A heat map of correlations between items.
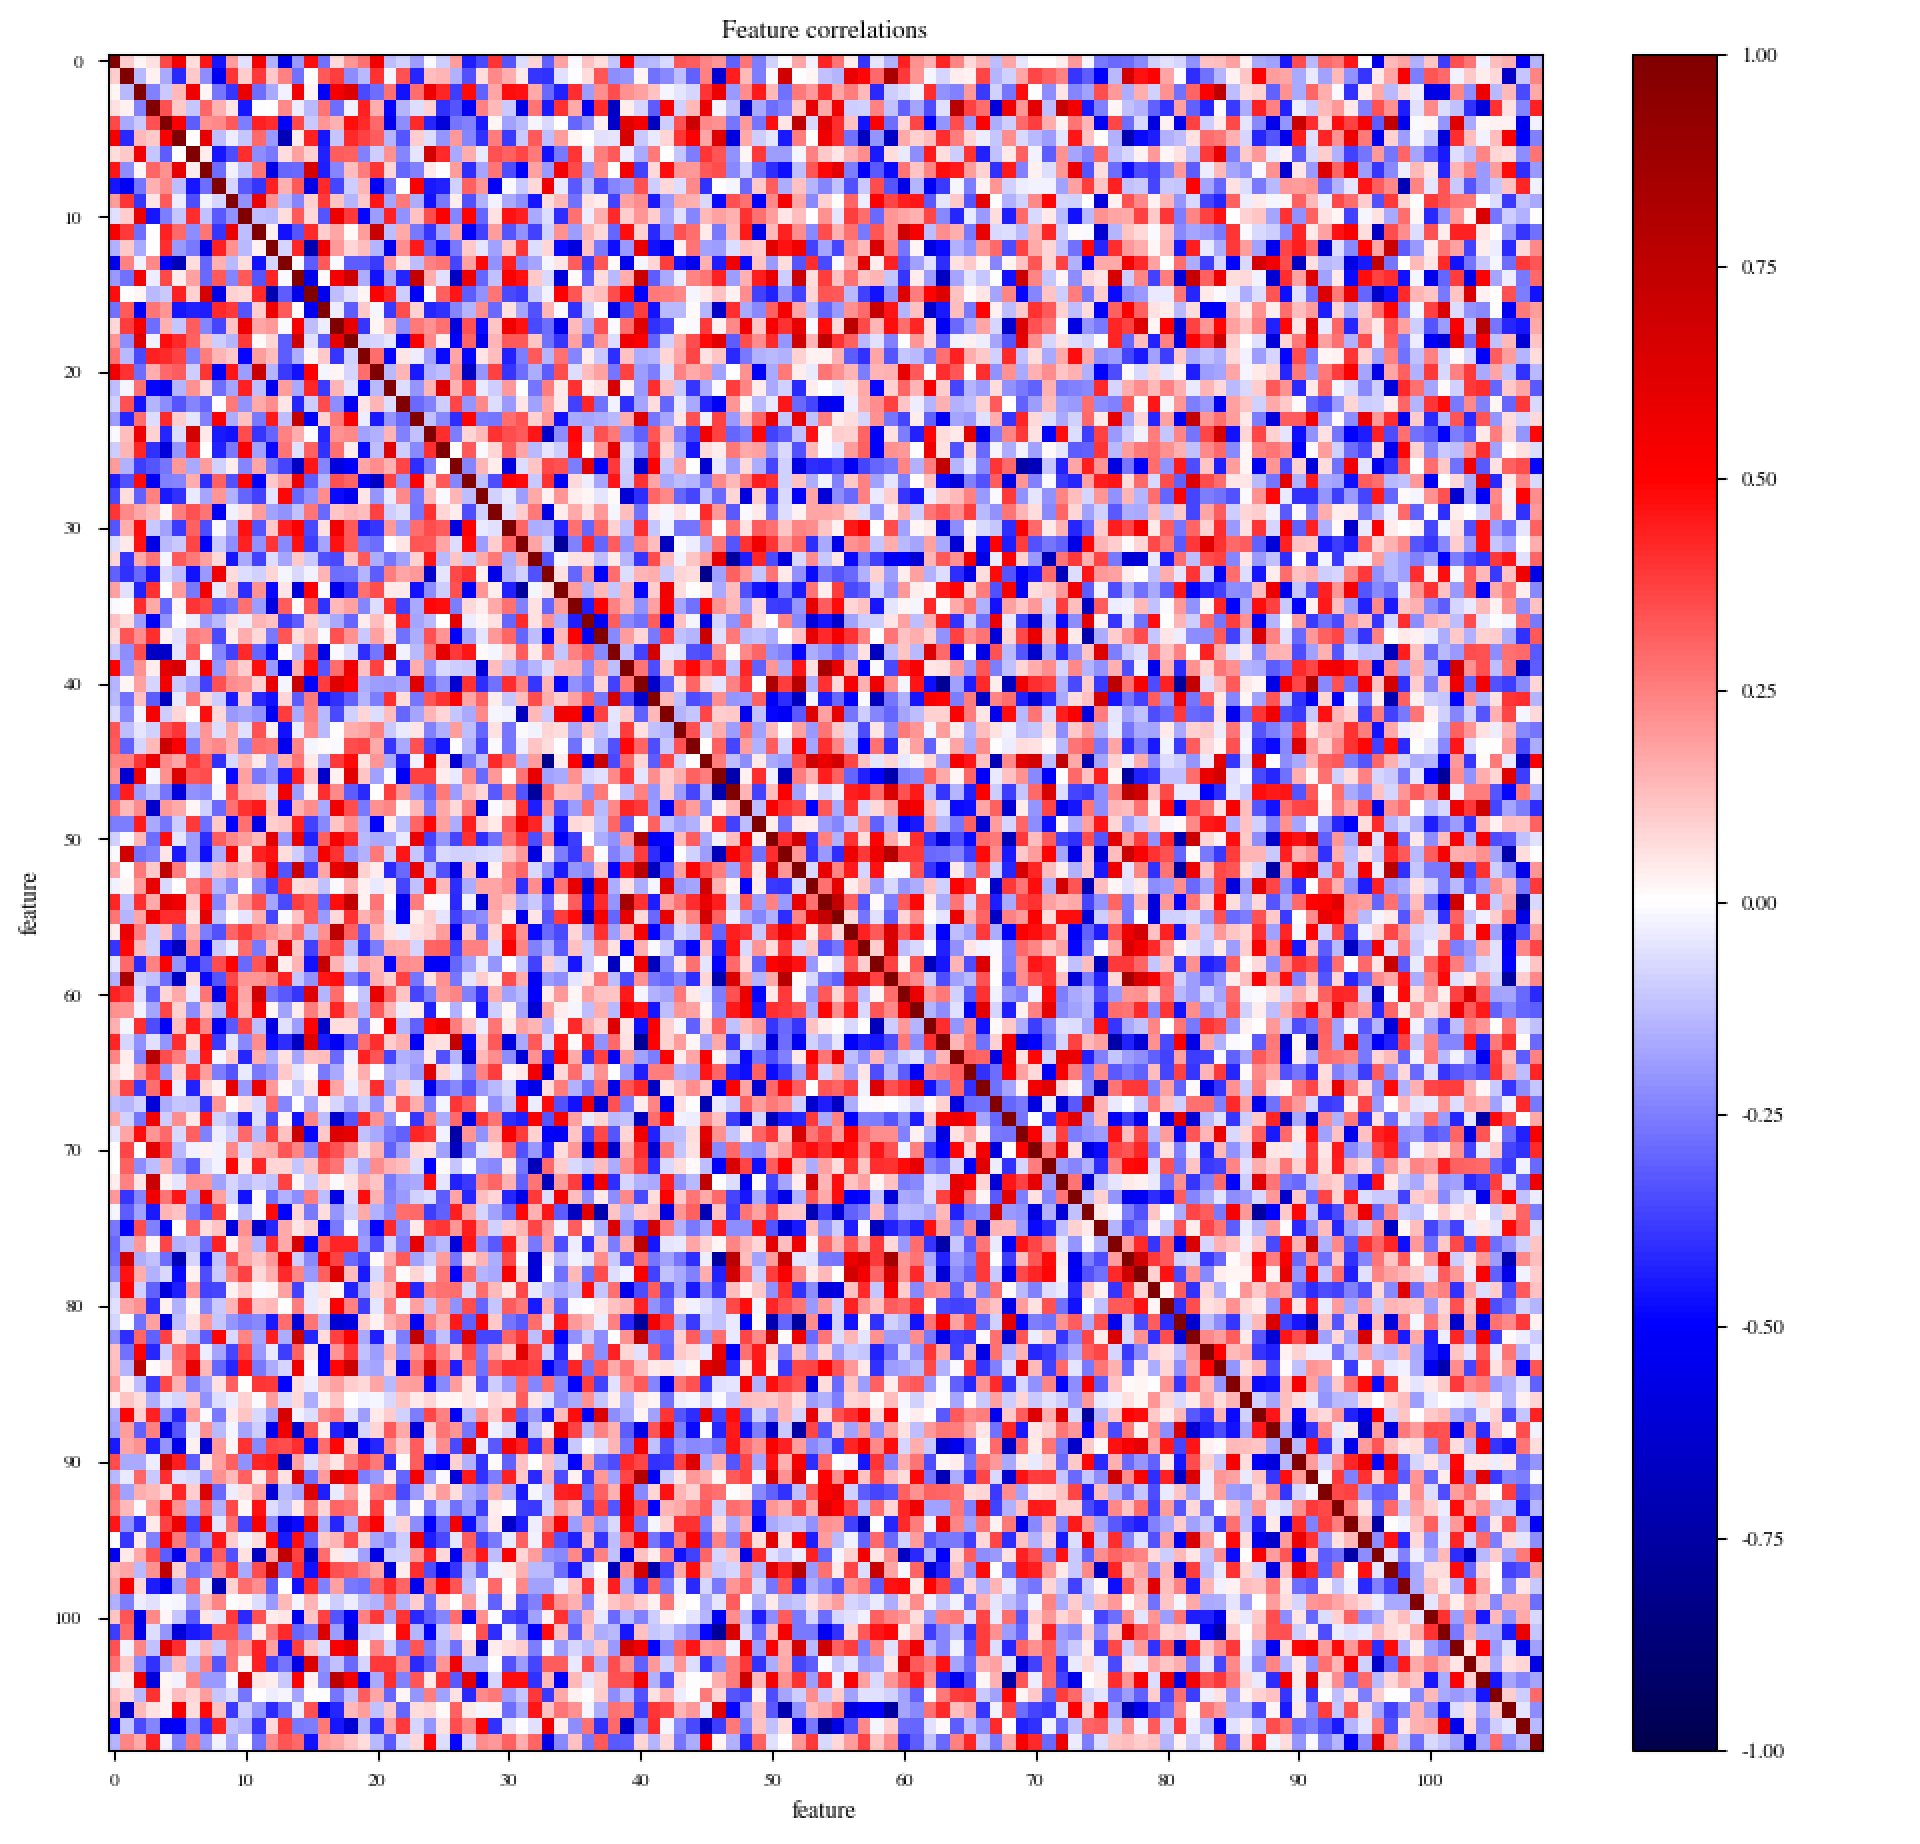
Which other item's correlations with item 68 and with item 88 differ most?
47
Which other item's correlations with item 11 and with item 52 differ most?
14
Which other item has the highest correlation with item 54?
39
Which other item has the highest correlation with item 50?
40
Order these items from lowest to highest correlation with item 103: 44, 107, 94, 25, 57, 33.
57, 44, 107, 25, 33, 94
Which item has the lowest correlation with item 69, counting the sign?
26
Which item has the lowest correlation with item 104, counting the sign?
68
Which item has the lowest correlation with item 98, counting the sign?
8
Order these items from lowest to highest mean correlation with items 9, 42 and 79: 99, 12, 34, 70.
12, 99, 70, 34
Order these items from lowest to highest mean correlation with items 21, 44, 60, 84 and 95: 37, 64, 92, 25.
64, 37, 25, 92
